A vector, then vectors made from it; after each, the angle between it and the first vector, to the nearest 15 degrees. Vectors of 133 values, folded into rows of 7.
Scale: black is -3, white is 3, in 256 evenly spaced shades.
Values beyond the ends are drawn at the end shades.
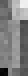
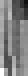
135 degrees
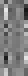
120 degrees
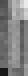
30 degrees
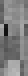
90 degrees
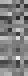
105 degrees
